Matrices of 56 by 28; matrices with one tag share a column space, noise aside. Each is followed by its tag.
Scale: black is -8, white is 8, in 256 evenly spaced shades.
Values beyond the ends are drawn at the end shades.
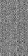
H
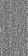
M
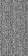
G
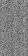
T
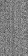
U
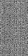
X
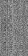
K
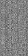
X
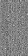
G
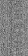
M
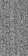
G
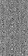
G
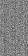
X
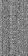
U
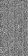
M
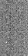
G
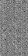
T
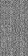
M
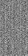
U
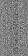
X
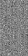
K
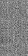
X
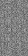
M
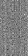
U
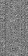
H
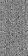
G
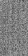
G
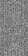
M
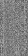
G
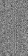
K
